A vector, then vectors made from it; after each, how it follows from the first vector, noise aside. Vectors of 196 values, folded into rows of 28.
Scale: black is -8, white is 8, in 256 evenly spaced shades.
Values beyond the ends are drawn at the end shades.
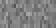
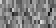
reversed, negated, scaled up.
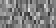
reversed, negated, scaled up.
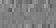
reversed, negated, partly zeroed.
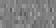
reversed, negated, partly zeroed.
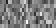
wrapped around, scaled up.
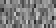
wrapped around, negated, scaled up.
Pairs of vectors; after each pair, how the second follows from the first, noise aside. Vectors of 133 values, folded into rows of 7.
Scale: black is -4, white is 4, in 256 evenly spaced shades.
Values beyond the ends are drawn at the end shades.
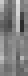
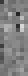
negated, partly zeroed.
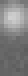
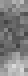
wrapped around.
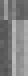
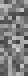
shuffled.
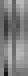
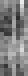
reversed, negated.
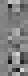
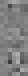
shrunk.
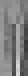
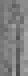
negated, shrunk.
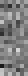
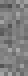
shrunk.
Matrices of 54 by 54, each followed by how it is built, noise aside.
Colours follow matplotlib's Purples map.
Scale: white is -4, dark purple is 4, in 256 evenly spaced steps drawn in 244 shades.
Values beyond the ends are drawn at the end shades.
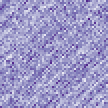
Hankel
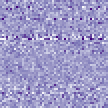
uneven rows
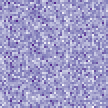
repeating rows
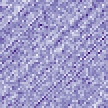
Hankel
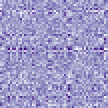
low rank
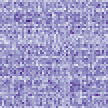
blocks
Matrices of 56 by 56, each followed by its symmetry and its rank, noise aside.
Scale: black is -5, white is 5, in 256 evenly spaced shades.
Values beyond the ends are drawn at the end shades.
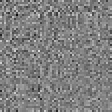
no symmetry, rank four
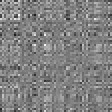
symmetric, rank three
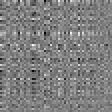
antisymmetric, rank two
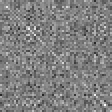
symmetric, rank four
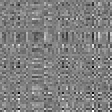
no symmetry, rank two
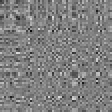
symmetric, rank four
